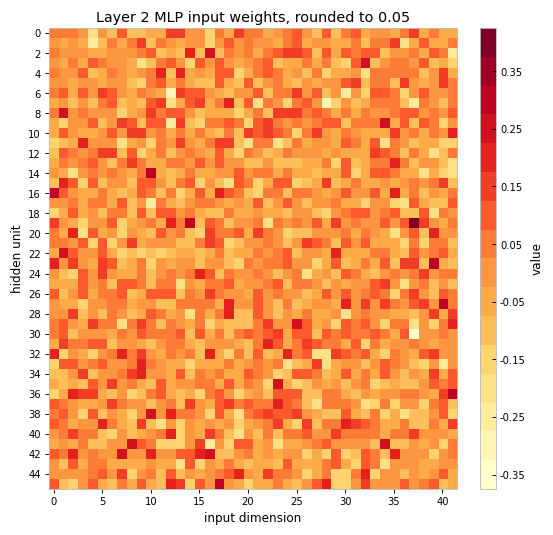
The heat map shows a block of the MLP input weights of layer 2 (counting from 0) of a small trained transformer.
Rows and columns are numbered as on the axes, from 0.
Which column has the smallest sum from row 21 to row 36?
19
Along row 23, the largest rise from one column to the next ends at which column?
39
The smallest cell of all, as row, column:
30, 37
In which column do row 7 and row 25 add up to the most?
18
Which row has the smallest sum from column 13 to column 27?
43
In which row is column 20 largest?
10
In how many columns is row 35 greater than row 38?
21
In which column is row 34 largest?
9
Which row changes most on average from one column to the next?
7
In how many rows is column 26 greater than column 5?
19
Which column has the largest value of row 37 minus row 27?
23
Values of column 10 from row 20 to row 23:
-0.1 0 -0.1 -0.15
